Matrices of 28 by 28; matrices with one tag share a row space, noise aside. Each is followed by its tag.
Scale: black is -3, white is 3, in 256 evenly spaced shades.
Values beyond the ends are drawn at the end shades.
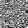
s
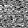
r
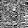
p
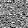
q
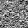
s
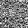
s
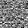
r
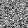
s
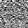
r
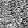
q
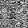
q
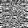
p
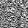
q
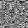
s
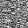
q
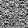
s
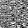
q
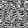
r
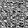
r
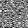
r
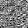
q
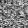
r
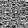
p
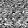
r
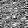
p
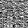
r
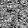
q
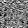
r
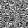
s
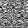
r
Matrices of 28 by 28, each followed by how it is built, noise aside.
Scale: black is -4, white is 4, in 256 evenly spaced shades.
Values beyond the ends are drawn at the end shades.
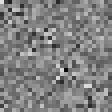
block diagonal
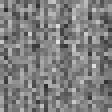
blocks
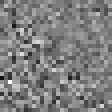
lower triangular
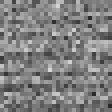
blocks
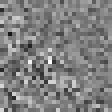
lower triangular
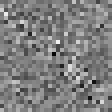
banded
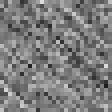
Toeplitz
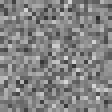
noise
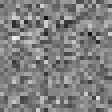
low rank
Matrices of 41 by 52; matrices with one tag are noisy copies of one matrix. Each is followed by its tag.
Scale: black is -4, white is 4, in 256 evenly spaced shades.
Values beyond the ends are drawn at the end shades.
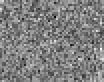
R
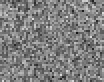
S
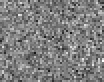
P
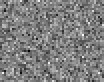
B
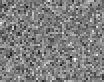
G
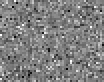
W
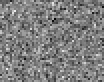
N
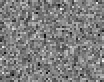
P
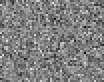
N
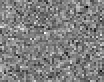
W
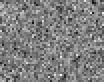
S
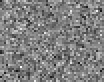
W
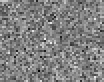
R
